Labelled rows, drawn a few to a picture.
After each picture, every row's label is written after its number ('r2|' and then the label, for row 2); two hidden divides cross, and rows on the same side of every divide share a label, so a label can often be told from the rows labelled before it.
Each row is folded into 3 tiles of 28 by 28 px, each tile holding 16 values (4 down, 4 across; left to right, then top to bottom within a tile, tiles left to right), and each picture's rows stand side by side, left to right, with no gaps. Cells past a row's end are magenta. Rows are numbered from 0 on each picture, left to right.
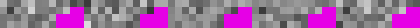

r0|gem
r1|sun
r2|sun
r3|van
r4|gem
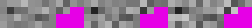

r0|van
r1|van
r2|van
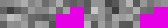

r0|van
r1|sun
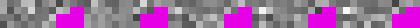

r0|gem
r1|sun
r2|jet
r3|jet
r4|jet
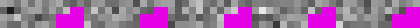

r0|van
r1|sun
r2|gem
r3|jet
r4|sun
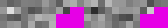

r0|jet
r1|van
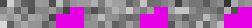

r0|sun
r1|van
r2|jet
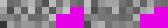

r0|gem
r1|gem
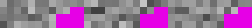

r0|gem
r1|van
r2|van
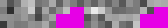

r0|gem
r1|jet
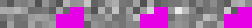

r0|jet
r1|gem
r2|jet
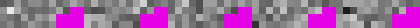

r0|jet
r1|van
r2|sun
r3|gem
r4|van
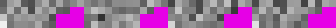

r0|sun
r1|jet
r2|sun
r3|sun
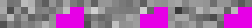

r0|gem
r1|jet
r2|van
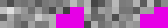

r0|jet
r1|gem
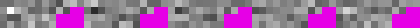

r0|jet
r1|van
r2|van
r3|van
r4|jet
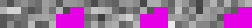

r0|jet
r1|jet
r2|sun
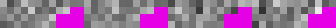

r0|gem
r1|gem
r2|sun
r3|gem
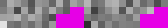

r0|sun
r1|gem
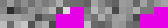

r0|van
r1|sun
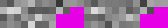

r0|jet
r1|jet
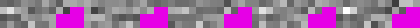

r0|jet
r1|van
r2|jet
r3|jet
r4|jet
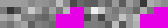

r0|van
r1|jet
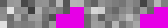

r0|sun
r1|jet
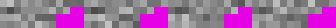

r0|van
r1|van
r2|van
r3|van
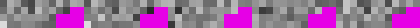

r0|sun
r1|sun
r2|gem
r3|van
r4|sun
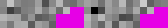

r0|van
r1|van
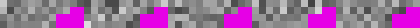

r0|gem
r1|sun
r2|van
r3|gem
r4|sun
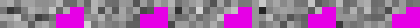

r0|van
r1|sun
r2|gem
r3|van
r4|gem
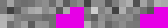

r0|van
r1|sun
